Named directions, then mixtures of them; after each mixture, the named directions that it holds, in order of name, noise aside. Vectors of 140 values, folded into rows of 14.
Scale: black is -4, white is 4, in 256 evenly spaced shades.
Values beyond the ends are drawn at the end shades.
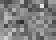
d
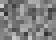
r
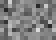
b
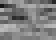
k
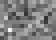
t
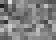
b, k.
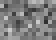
d, r, t.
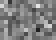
b, r.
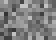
d, r, t.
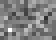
t.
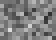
r, t.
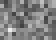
d, t.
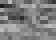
k.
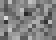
b, r, t.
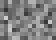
b, r, t.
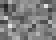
b, k, r.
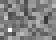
t.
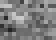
d, k, t.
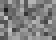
b, r, t.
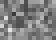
d, t.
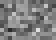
b, t.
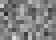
r.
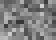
d.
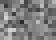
d, t.
